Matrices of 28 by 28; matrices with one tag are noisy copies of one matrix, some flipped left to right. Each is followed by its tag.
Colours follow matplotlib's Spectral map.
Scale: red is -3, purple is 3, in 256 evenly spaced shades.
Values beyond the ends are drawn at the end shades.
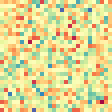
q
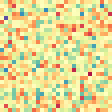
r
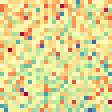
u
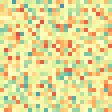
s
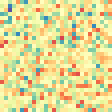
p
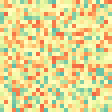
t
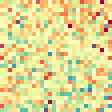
u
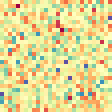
r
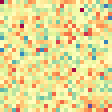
r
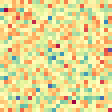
q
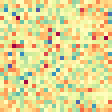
q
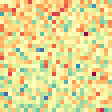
u
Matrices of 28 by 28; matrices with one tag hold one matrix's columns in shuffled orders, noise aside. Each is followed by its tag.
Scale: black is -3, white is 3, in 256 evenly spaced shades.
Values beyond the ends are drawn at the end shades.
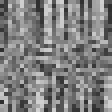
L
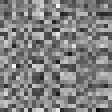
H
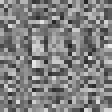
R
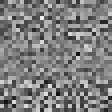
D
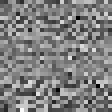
D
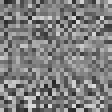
D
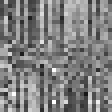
L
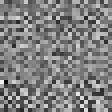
D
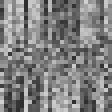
L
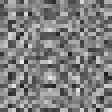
H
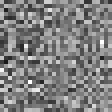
R
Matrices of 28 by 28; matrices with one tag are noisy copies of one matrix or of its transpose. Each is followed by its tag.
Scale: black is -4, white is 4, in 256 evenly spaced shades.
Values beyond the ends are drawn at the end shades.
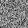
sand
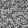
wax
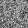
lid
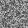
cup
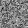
cup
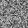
lid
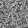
sand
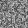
wax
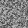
sand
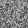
lid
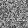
sand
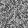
cup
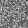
sand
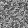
cup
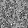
lid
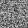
wax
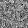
lid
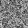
cup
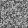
wax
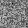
sand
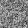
sand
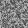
cup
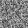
cup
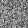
sand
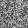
lid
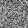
sand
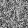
lid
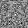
wax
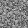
sand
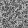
cup
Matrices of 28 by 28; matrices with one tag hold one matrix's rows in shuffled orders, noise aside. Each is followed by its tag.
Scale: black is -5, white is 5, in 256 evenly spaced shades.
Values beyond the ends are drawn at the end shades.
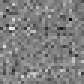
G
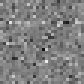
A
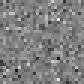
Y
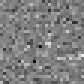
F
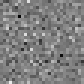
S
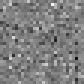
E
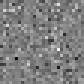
Y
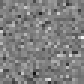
F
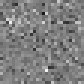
A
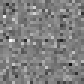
G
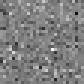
E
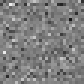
G
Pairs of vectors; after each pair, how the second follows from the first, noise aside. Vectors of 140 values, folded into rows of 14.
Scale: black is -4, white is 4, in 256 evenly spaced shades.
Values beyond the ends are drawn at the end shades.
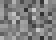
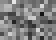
sign-scrambled.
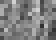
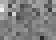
reversed, negated, partly zeroed.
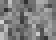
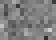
reversed, negated, partly zeroed.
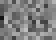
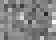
reversed, negated, partly zeroed.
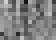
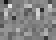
wrapped around, partly zeroed.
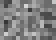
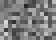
sign-scrambled.
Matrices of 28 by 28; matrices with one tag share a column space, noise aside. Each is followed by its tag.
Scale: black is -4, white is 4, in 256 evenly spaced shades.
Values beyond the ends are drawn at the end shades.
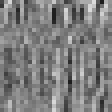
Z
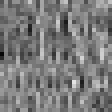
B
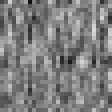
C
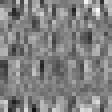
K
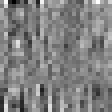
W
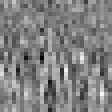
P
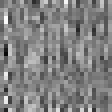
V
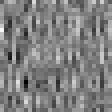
B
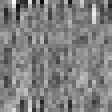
Z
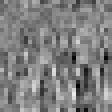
P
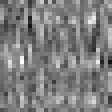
C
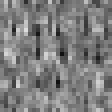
B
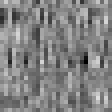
C
